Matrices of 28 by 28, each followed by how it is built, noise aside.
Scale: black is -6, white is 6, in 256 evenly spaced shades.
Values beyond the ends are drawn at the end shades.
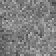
smooth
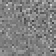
upper triangular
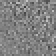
upper triangular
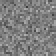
repeating rows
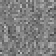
blocks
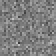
repeating rows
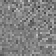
upper triangular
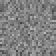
blocks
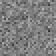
repeating rows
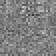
low rank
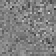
upper triangular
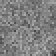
smooth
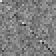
diagonal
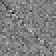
diagonal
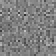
low rank
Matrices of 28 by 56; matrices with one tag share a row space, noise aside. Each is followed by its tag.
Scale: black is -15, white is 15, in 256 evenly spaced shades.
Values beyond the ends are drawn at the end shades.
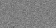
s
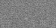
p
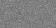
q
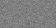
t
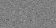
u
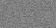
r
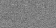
p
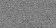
r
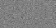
t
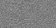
q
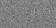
s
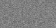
t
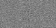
r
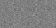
t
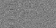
q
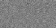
s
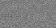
p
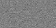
q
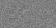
q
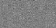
t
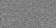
p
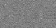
t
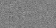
q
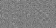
s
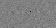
s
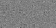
u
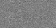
q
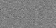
t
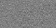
r
